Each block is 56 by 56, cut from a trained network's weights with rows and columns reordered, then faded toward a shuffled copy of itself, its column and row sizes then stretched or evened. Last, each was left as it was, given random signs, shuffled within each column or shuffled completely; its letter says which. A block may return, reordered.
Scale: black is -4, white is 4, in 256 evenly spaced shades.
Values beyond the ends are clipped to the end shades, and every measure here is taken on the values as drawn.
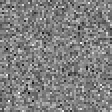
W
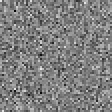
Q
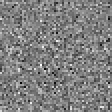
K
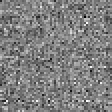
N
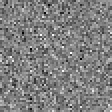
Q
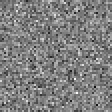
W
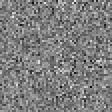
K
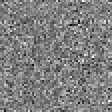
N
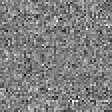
N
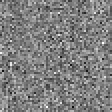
Q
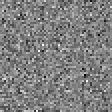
K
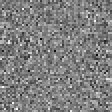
N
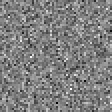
Q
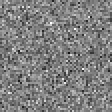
W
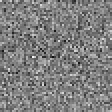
K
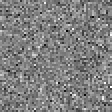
W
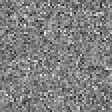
K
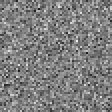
W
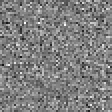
K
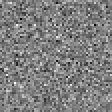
N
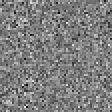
K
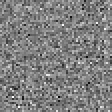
W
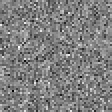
Q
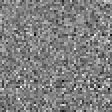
N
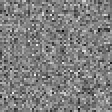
N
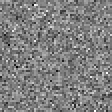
W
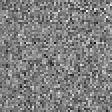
K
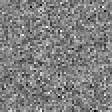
Q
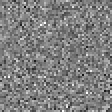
N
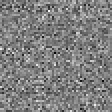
N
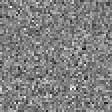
K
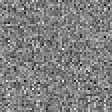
N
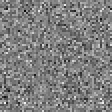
K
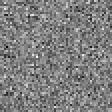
N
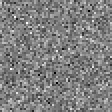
W
